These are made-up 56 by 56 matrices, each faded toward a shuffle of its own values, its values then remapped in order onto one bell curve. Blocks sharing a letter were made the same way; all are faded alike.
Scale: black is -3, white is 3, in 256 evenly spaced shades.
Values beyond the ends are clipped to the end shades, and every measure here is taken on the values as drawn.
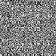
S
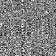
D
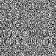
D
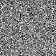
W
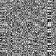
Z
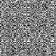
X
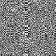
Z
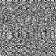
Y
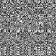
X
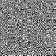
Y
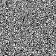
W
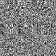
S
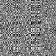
Z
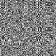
D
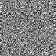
S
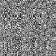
D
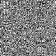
S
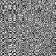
Z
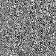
W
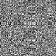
X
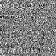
S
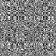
Z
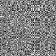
Z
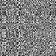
Z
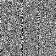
W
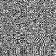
S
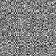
Z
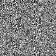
W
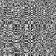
Z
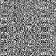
X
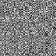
X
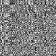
X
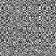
Z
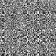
X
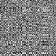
X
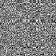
X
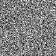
W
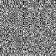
D
